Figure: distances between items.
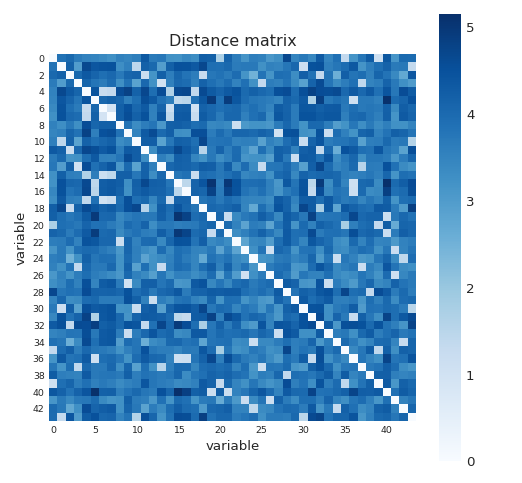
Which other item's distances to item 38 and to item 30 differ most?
28
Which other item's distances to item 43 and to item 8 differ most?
22
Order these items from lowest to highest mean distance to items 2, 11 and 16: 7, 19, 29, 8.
29, 8, 19, 7
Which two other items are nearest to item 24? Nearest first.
34, 42
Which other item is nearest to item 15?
36
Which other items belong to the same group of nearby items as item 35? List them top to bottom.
0, 20, 39
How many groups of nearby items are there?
13
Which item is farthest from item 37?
32
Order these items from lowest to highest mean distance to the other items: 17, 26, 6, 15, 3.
26, 3, 17, 6, 15
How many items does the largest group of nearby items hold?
5
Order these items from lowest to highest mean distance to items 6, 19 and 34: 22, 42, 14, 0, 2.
14, 42, 2, 22, 0
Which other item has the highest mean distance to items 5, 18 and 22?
4
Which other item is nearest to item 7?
6
